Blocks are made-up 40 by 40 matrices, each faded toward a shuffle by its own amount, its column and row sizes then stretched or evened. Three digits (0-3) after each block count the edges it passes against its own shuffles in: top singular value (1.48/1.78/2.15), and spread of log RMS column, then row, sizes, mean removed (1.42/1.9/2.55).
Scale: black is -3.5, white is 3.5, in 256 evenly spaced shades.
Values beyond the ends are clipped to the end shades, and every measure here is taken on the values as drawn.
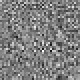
2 1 1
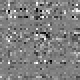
1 2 3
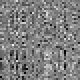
2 2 0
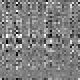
3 3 3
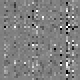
1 3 1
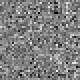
0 1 2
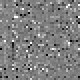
0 1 1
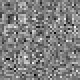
2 1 1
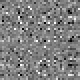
2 2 2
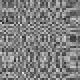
3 1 1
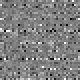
1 0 3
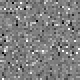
0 0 1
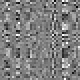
3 3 0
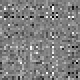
2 2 2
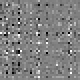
1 3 2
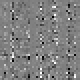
1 3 1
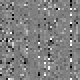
0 3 1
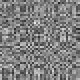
3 0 1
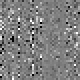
2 3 0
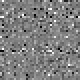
1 1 2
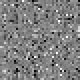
1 1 0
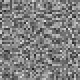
2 0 0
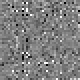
0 2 1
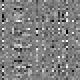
2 3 2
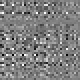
3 2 3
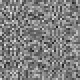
2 0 0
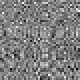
2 0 0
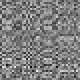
3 1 2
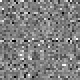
2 0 2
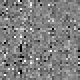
0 2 1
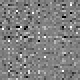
1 2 2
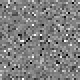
0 0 1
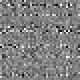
1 1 3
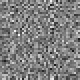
2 1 0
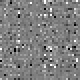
0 2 2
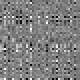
3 3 2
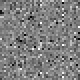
0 1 0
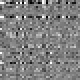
3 1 3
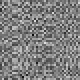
3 0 0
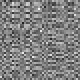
3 2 0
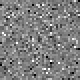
0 0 0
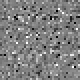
1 0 1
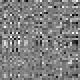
3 2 2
